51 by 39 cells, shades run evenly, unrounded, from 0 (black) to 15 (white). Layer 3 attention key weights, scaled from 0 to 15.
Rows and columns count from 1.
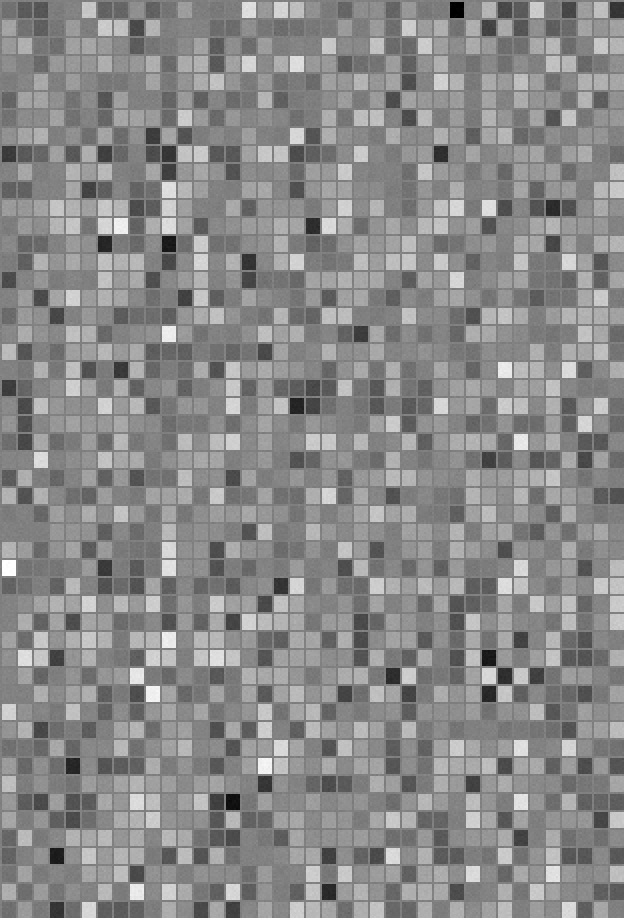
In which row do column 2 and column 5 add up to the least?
43
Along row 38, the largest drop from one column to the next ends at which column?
32
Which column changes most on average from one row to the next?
7
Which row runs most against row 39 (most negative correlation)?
38
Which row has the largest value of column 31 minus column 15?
45
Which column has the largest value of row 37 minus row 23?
2
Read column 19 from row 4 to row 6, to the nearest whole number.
13 7 7
